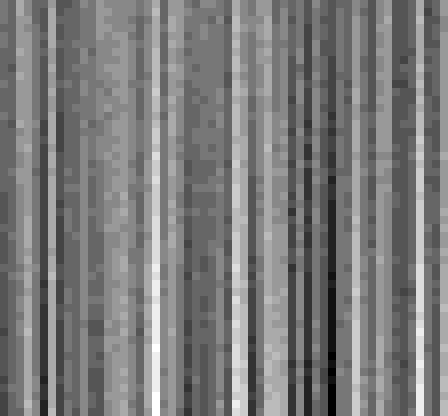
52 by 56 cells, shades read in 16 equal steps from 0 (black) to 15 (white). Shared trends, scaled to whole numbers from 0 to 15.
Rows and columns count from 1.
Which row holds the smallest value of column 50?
11
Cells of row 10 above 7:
22
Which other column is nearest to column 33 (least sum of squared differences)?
23
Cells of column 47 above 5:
30
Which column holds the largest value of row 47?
20
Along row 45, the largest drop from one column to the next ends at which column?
32
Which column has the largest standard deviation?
42
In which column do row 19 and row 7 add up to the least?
39
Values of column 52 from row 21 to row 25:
6 6 6 6 6
